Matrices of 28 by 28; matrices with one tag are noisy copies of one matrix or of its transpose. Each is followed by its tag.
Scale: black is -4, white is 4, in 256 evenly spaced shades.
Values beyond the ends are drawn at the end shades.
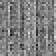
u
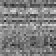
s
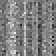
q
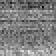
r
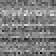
q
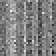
q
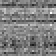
s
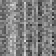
q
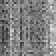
r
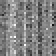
q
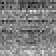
r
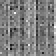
u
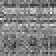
s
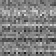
q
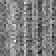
q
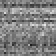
s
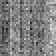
r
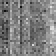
r
